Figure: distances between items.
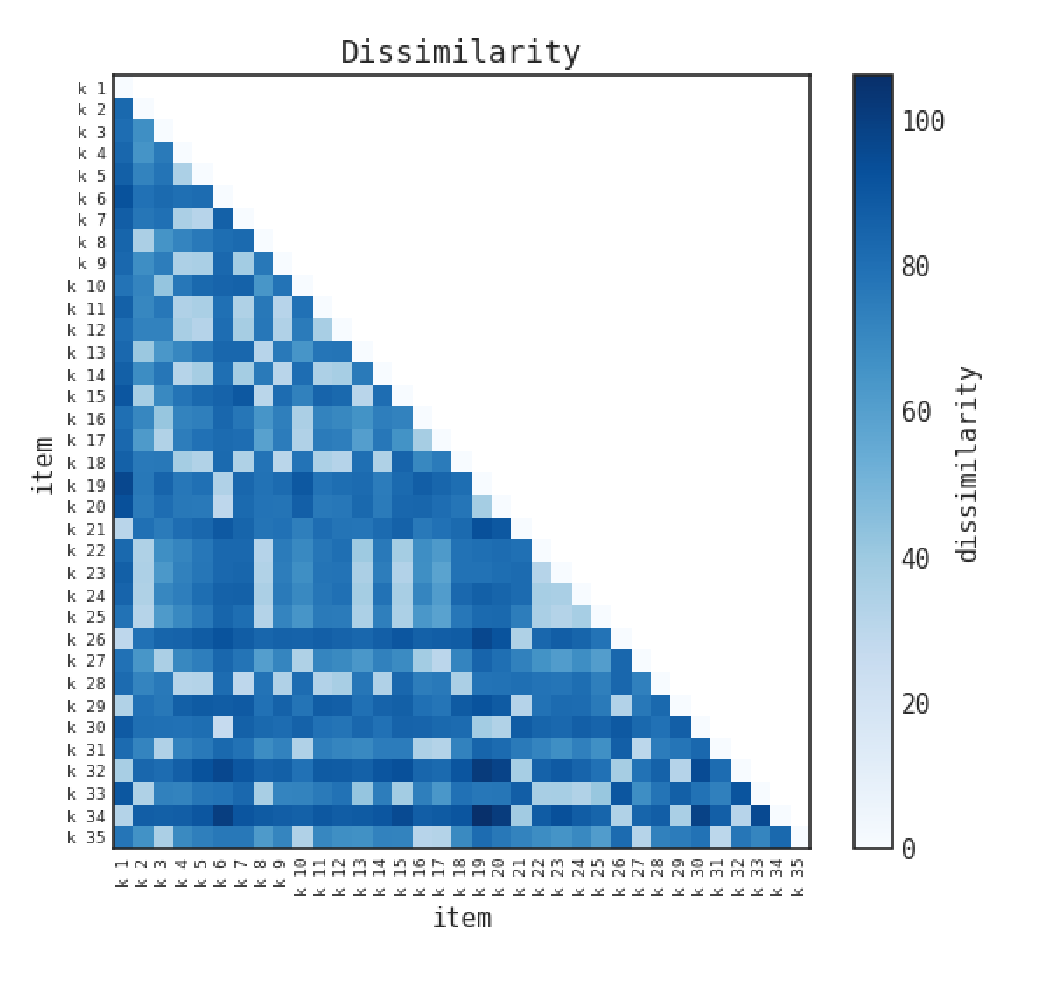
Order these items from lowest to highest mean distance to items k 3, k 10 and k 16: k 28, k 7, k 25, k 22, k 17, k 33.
k 17, k 25, k 22, k 33, k 28, k 7
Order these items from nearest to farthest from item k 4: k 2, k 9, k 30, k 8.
k 9, k 2, k 8, k 30
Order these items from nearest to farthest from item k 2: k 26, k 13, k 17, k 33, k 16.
k 33, k 13, k 17, k 16, k 26
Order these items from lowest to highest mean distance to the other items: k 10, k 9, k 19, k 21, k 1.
k 9, k 10, k 21, k 1, k 19
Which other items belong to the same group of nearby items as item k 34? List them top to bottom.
k 1, k 21, k 26, k 29, k 32
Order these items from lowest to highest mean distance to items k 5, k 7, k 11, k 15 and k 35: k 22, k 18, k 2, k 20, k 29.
k 18, k 2, k 22, k 20, k 29
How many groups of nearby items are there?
5
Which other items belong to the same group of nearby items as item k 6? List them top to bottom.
k 19, k 20, k 30
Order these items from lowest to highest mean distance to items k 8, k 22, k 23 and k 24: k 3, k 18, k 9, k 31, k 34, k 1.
k 3, k 31, k 9, k 18, k 1, k 34
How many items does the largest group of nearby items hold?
9
